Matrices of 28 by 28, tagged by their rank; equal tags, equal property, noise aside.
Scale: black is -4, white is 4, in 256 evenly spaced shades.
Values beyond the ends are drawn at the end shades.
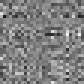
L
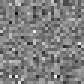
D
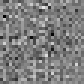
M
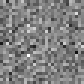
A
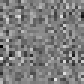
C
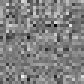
L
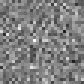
D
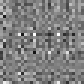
L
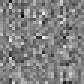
M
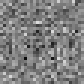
A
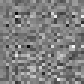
C
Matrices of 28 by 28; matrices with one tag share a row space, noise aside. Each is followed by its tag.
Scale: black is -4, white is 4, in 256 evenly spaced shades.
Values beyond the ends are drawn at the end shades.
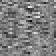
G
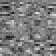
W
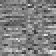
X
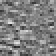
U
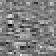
U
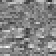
W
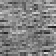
X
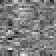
U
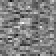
U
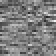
X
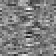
G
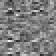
U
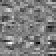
W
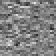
U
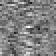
G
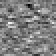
G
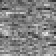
X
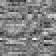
X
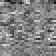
W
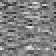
G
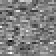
U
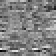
X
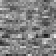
X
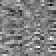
W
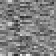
U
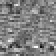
U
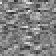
G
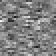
G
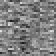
U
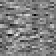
U
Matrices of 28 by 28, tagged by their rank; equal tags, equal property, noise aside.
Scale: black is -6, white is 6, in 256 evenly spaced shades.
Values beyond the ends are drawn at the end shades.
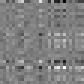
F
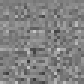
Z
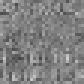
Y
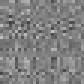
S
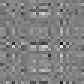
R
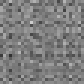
Y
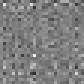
S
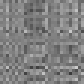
R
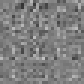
Y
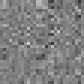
S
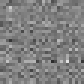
Y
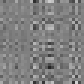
R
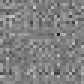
Z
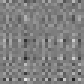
F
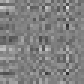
R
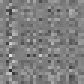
S
